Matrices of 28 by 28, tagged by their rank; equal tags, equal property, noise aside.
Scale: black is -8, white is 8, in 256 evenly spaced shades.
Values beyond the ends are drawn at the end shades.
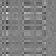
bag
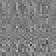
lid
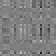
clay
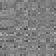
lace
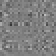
lace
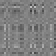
clay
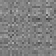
lid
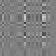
bag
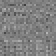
lid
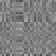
clay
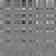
bag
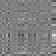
clay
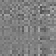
lace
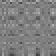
clay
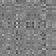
lace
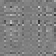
clay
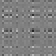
bag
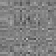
lid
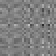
clay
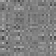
lace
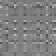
clay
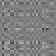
clay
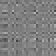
clay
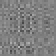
lace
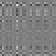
bag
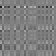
bag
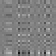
bag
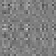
lace
